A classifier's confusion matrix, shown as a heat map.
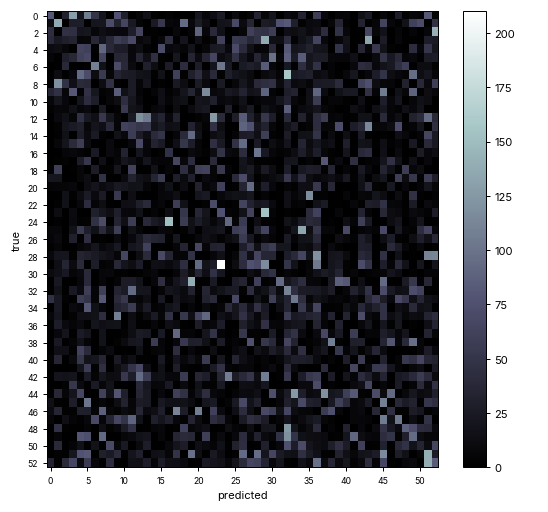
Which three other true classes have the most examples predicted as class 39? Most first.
31, 13, 45
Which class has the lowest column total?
0
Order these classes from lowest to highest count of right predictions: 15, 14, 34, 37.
15, 14, 34, 37
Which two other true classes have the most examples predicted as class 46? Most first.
44, 38
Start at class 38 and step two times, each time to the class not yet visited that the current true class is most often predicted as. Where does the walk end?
32
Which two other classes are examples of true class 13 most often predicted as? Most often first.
43, 26
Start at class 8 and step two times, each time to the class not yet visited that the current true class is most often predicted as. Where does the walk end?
18
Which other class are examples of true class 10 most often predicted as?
36
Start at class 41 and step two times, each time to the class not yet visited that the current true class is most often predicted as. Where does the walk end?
22
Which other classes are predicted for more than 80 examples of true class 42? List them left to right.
12, 24, 29
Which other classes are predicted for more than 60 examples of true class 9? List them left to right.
3, 21, 29, 36, 45, 49
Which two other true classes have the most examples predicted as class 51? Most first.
52, 28
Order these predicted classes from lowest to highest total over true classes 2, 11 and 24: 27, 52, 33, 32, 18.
33, 18, 27, 32, 52
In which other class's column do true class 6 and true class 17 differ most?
23
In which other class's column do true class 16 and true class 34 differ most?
5
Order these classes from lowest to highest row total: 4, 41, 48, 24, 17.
17, 41, 48, 24, 4
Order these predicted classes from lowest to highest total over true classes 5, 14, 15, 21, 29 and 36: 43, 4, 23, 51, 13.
13, 43, 51, 4, 23
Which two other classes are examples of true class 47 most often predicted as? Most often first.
45, 11
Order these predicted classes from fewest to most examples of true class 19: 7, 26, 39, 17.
39, 17, 7, 26
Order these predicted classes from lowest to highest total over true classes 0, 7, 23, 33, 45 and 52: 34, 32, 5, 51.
34, 32, 51, 5
